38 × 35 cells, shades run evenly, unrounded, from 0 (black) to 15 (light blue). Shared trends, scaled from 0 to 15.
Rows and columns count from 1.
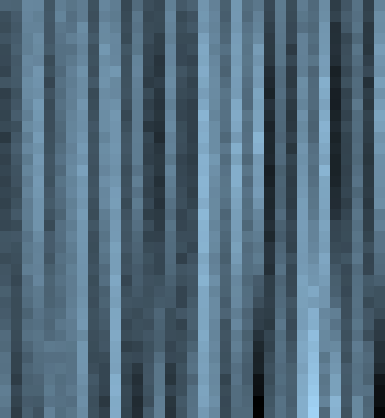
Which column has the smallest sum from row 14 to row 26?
25
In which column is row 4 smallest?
31
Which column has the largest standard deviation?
24
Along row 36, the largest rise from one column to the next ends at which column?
11
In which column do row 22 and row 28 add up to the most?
19
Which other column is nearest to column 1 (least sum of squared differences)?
18
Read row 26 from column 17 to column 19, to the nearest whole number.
6 6 13
